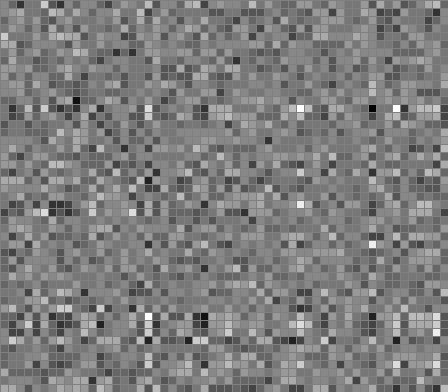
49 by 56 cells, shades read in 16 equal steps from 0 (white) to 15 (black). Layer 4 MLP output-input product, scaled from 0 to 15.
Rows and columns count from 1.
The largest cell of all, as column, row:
47, 14
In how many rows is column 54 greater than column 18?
17
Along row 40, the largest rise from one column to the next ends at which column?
20
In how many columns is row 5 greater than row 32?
23
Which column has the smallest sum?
38
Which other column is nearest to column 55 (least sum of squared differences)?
19
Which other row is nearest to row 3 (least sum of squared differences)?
35
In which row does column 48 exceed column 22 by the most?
30
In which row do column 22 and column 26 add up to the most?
40
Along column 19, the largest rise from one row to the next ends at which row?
43
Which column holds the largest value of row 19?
16
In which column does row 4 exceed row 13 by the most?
33
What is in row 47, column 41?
7
